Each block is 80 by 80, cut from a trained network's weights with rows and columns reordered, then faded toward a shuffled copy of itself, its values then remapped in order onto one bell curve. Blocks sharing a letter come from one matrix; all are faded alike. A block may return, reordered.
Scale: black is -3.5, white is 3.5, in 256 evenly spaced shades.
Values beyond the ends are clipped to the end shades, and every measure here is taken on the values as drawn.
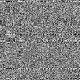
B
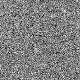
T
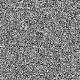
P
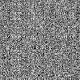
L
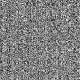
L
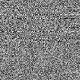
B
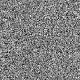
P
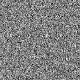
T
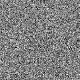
T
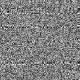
B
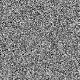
T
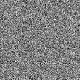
P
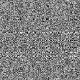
B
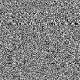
B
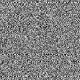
B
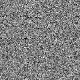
T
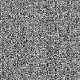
L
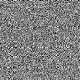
B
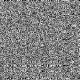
B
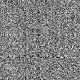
L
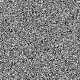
T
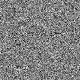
T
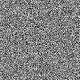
P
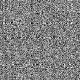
L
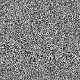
T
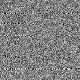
B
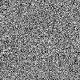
T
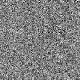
P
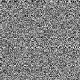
B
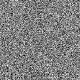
P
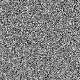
T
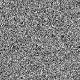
T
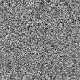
P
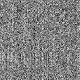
L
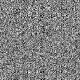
L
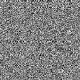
B
